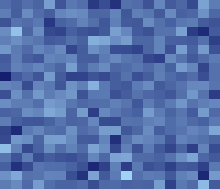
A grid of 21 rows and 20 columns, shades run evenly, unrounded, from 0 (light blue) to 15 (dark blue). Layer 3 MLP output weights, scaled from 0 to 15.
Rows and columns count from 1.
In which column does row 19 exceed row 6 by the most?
9
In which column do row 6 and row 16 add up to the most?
11
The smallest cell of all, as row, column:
20, 12
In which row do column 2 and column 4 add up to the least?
4
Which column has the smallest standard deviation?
13
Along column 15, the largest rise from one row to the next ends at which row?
7
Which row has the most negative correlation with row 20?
2
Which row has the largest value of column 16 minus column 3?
16
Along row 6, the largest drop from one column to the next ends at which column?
17
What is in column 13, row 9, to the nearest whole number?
11
